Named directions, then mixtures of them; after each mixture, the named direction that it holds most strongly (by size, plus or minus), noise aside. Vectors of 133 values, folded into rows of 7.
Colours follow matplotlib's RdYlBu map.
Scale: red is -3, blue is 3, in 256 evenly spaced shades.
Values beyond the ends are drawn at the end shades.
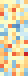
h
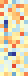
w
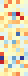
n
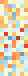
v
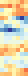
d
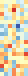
h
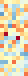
h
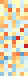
v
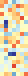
w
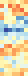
d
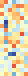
w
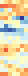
d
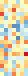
h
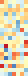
v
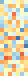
v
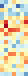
w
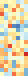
h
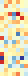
n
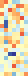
w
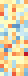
h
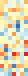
h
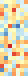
h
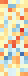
v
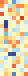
w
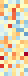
h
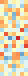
v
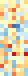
h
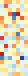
n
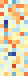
w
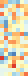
w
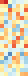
v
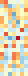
v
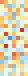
v
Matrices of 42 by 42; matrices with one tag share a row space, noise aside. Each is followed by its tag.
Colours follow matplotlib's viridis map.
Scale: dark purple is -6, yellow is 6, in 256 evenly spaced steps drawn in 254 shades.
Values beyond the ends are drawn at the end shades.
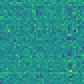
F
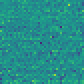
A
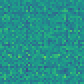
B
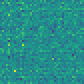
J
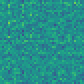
J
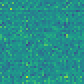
B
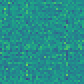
B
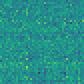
B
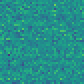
J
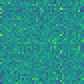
A
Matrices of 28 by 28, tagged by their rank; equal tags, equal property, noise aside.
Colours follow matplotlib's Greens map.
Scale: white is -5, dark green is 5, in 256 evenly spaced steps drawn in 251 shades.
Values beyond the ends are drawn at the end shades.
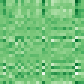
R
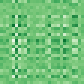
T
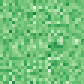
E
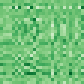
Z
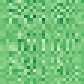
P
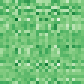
R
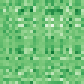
P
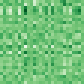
R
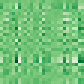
R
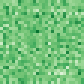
E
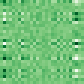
T
